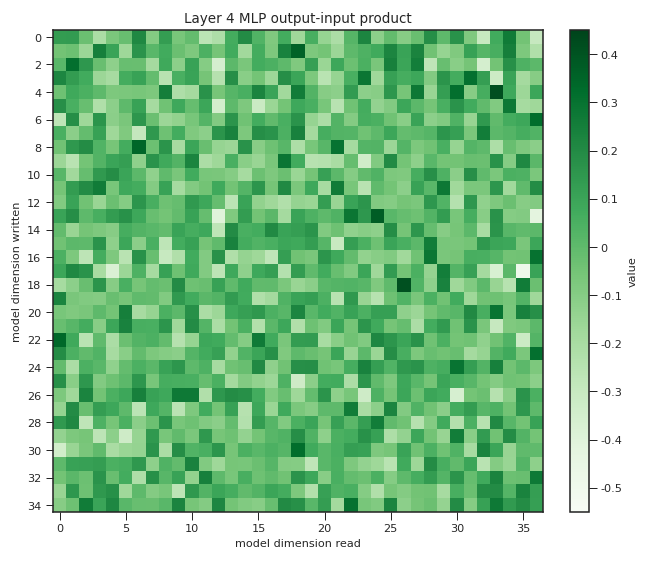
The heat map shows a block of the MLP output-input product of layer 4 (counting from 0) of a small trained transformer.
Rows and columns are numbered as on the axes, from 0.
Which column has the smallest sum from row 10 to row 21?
12
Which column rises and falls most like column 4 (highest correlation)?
35
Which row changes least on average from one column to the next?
10
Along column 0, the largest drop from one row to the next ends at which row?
6
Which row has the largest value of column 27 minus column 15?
5
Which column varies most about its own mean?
33
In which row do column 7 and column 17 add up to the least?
17
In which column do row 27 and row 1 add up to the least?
14
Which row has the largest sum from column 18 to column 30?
24
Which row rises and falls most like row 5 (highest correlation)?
3
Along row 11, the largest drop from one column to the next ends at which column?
30
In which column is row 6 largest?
36
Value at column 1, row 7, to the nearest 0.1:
-0.1
